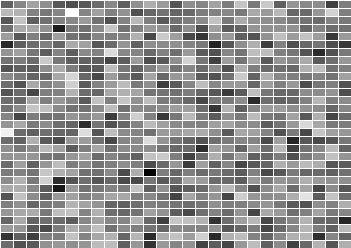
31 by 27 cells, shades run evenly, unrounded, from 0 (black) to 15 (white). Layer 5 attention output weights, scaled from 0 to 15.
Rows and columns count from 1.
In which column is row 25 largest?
24
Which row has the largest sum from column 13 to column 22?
30
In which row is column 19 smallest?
21
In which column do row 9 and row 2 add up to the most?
6
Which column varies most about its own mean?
12
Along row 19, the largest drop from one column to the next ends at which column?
23
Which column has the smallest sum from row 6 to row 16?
17
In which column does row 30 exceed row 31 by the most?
16
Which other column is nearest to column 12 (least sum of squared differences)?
3
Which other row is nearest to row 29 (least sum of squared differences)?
26
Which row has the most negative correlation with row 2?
1
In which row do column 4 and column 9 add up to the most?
14
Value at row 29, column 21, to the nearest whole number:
4
